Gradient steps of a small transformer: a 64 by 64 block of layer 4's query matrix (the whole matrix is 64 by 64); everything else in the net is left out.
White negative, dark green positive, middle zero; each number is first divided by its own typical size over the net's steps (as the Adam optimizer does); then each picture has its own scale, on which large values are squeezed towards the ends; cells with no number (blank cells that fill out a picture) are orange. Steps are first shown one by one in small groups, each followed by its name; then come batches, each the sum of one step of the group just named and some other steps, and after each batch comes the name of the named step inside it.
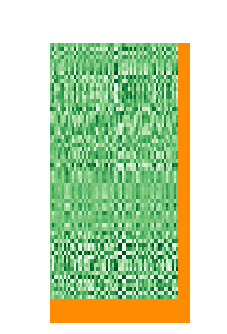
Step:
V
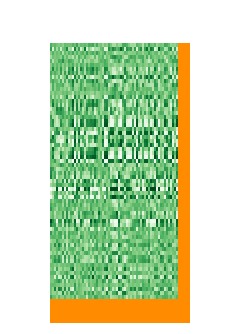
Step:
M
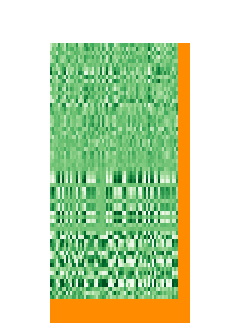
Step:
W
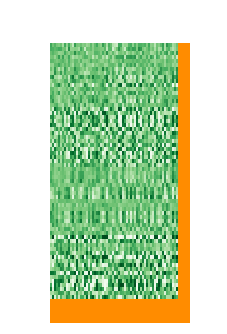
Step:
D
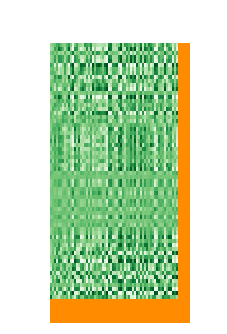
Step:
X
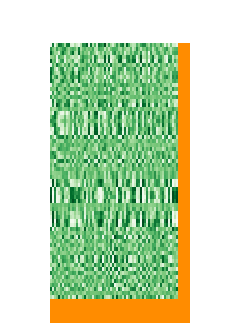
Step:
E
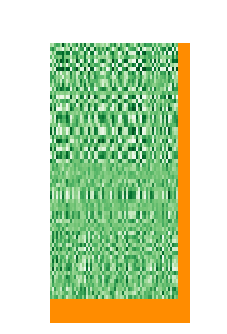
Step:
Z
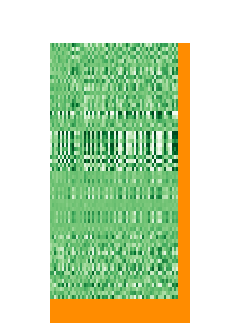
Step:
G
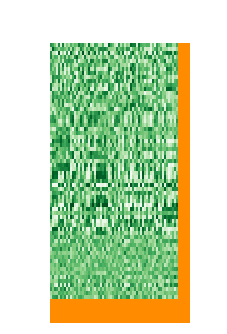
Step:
V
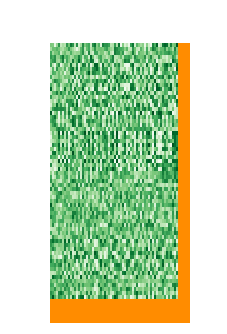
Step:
G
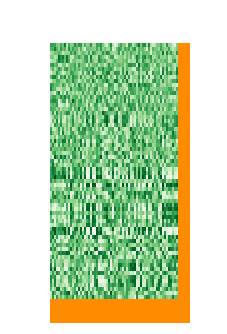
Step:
D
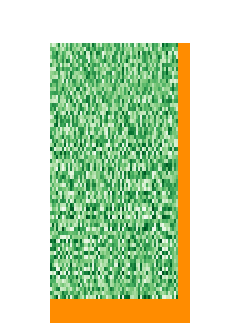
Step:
Z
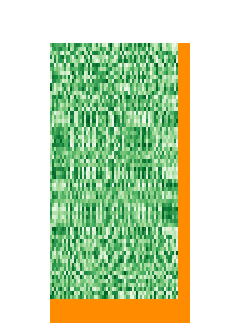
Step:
X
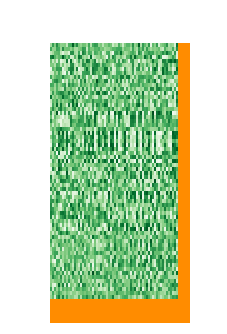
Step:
G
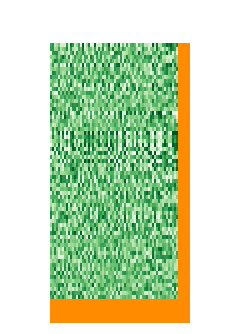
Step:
G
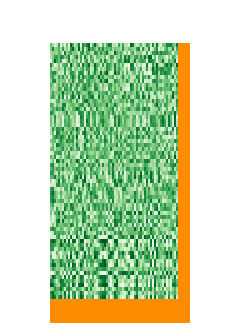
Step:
W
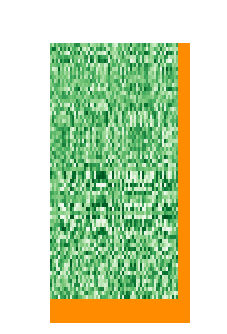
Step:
D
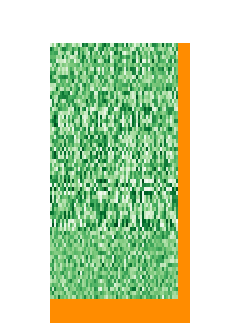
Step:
E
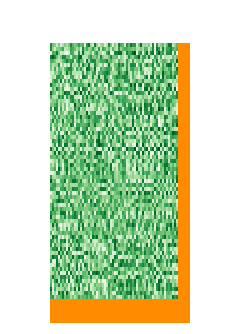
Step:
D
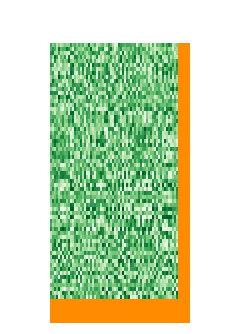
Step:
X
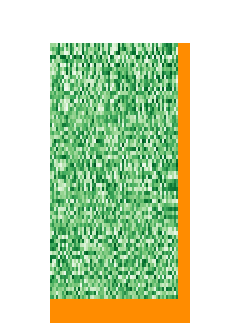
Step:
V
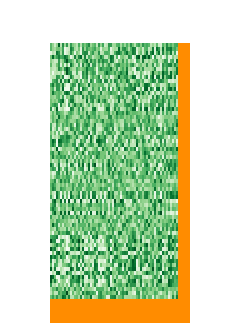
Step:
V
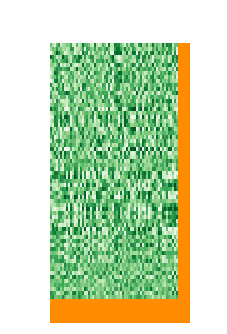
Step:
Z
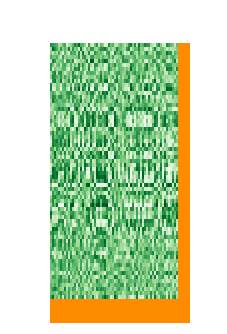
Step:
D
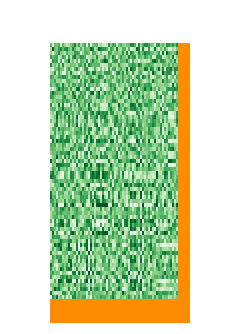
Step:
Z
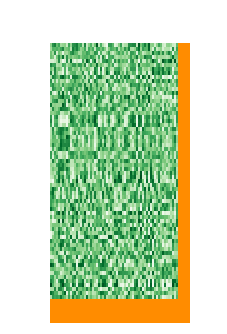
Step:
W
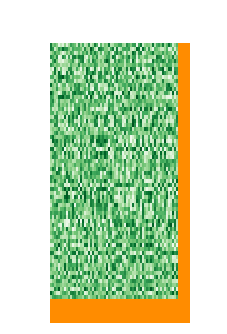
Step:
V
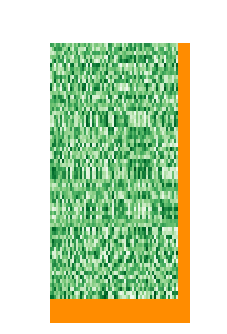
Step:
X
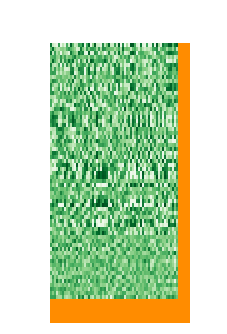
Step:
V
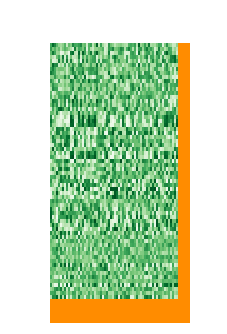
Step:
M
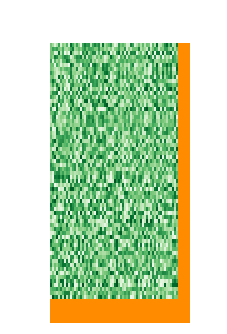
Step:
W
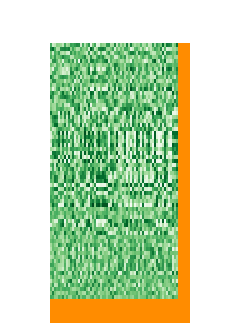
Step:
G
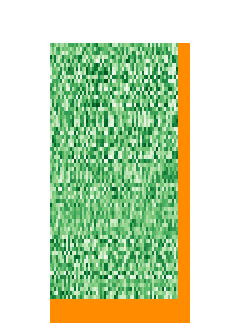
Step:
M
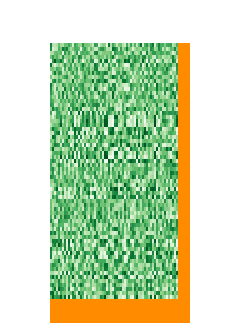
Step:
M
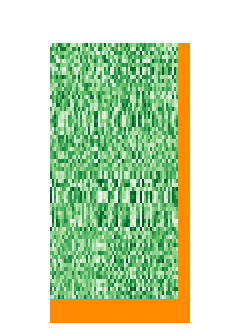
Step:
E
